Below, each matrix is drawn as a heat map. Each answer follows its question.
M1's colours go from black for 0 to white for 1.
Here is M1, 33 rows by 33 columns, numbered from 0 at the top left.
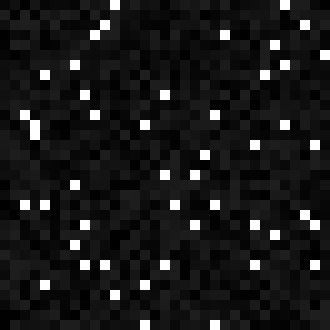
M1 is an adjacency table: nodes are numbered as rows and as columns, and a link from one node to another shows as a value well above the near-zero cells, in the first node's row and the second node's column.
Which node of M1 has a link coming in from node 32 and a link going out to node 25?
node 14
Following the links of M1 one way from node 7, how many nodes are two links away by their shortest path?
6
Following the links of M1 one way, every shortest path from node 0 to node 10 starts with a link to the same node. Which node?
node 11
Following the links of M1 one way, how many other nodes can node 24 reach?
9
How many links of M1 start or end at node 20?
5
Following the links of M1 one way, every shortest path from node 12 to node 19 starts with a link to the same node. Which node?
node 3
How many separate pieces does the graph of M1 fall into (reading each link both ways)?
2
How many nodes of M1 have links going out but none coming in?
10
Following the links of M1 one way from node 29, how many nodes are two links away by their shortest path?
3
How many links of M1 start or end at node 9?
4
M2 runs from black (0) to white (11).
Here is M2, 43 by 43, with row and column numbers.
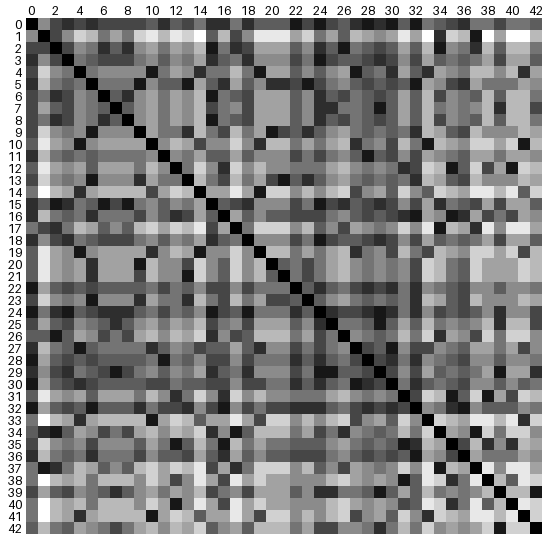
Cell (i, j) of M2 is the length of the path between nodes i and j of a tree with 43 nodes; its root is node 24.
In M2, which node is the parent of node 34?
2
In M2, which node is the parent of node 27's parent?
0
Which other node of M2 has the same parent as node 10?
19
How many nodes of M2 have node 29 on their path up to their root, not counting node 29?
4
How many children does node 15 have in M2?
3
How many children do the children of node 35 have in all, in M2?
2
